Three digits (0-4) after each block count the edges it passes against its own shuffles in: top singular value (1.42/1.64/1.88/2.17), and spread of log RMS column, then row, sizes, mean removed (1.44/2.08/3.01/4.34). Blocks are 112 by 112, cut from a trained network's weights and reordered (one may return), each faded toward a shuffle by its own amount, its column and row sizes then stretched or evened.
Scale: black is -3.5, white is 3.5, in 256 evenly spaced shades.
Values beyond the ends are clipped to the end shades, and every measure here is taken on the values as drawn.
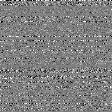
1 0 4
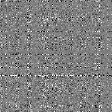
3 3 3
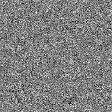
2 1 1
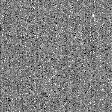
0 1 0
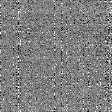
1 3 0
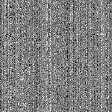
4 3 1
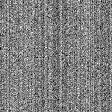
4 0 0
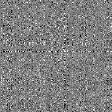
3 3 2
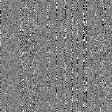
2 4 1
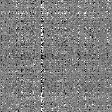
3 3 1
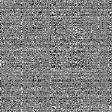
3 3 1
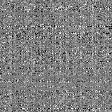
2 0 3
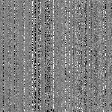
4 4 0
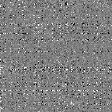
0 2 3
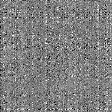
2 2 2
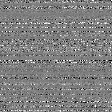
1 0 4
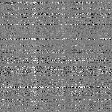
2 1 4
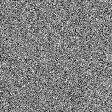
1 0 0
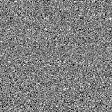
2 0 2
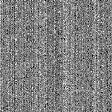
4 2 0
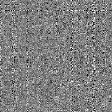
3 3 1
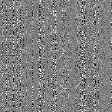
3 4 0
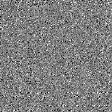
0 1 2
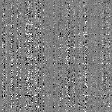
1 4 2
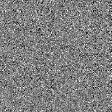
1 2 1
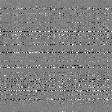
2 1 4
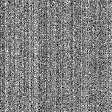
4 1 1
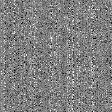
0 3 0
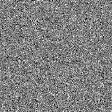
0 1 1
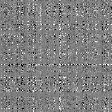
2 3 3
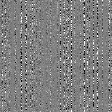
1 4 0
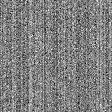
4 0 0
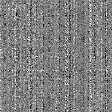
4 3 1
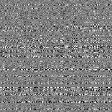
4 1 4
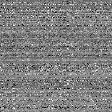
3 1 3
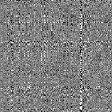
4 3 2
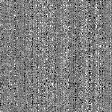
3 3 1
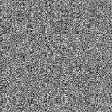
4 2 0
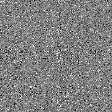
0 2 2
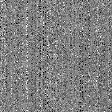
1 3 0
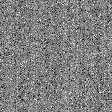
0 0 0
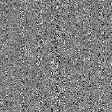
1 3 0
